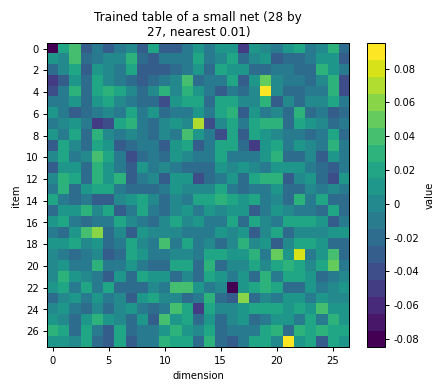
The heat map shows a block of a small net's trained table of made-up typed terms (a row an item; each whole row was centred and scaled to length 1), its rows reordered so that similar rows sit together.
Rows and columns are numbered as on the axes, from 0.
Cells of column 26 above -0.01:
9
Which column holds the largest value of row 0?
2
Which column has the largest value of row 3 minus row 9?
18
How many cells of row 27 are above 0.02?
3
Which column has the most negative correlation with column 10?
15
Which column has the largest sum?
19
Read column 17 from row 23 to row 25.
0.06 0.01 0.01
